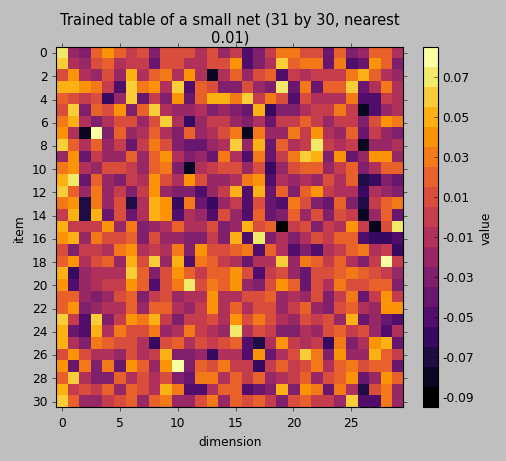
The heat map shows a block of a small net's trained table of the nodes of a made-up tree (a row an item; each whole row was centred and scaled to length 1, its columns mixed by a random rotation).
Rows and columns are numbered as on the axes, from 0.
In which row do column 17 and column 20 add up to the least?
17
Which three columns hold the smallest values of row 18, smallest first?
11, 16, 26
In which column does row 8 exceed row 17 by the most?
22
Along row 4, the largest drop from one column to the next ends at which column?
7
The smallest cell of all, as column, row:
19, 15
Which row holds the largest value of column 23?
3
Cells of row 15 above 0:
12
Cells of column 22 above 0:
16
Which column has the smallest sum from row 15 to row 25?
2
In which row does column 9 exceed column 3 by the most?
6
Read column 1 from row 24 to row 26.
-0.04 -0.01 0.04
